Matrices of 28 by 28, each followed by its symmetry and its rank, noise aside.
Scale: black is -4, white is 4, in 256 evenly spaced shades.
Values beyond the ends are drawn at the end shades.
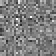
no symmetry, rank six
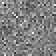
symmetric, rank seven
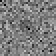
symmetric, rank seven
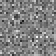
symmetric, rank seven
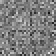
symmetric, rank five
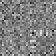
symmetric, rank five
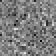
symmetric, rank six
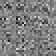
no symmetry, rank six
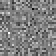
antisymmetric, rank six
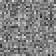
no symmetry, rank six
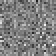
no symmetry, rank five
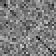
symmetric, rank seven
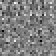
no symmetry, rank five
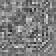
symmetric, rank seven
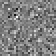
symmetric, rank seven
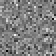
no symmetry, rank seven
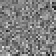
no symmetry, rank seven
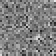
symmetric, rank seven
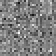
no symmetry, rank six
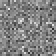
symmetric, rank six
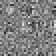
no symmetry, rank six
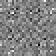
symmetric, rank five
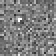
symmetric, rank seven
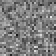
no symmetry, rank six
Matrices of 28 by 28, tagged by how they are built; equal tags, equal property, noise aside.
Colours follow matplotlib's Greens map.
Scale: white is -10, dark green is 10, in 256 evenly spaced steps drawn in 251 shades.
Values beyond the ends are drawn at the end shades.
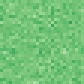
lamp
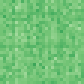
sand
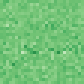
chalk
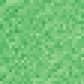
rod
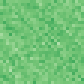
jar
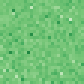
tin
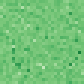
tin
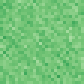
jar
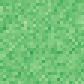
rod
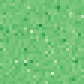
tin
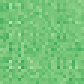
lamp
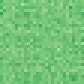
sand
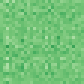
lamp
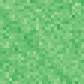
jar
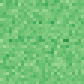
chalk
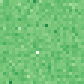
tin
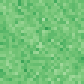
jar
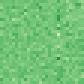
lamp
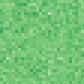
chalk
